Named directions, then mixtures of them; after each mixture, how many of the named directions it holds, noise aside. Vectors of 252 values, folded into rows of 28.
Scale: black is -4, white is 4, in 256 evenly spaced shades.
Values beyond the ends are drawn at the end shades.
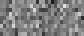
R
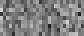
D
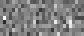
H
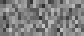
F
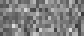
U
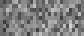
three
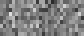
one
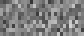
two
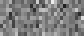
one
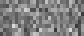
one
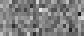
three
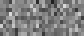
one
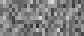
two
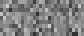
two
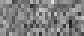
three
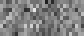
three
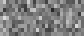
four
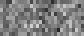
four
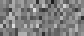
one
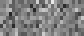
one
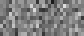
one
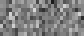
one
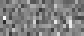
one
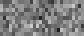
three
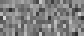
four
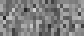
four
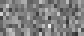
three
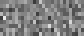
three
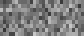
four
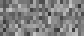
four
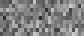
four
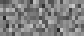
two
